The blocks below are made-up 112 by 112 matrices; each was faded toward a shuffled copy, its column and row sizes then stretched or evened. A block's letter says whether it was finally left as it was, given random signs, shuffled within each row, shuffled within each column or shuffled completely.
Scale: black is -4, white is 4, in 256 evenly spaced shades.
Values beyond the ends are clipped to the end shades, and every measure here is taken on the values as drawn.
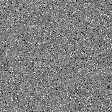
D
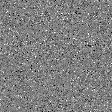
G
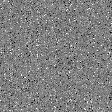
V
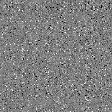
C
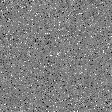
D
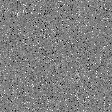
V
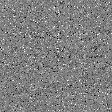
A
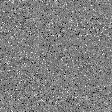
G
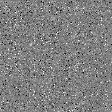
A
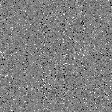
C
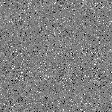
C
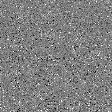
A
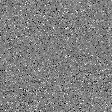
G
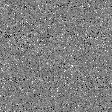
G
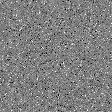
D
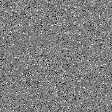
A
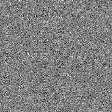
C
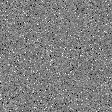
D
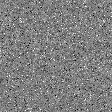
D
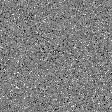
D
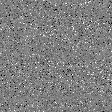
G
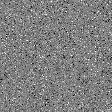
V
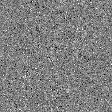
V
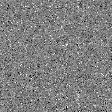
A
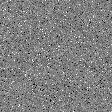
D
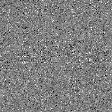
C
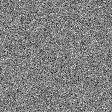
D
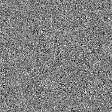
A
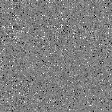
C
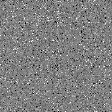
A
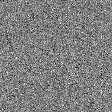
V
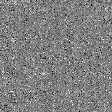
C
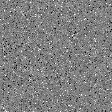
V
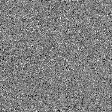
A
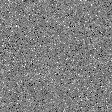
D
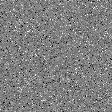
D
